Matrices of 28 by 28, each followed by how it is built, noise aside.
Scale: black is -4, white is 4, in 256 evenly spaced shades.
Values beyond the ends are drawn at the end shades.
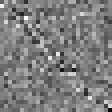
banded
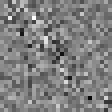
banded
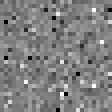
sparse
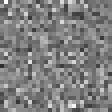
blocks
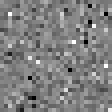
sparse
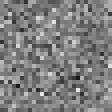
noise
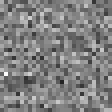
blocks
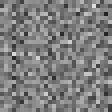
repeating rows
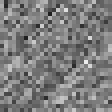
Hankel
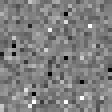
sparse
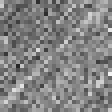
Hankel
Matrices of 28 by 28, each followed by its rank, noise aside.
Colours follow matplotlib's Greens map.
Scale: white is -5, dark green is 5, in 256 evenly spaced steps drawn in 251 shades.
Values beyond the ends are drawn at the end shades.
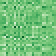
three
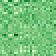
four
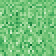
six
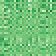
three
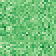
six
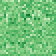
six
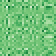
three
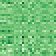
two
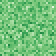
six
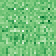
four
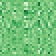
three
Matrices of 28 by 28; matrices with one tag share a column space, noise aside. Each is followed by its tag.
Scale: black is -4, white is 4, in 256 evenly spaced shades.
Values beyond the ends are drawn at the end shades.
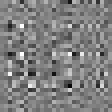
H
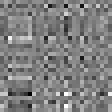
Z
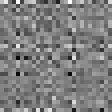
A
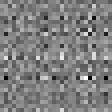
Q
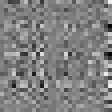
H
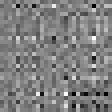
Z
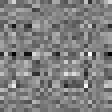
H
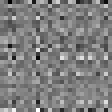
A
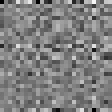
A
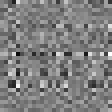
H
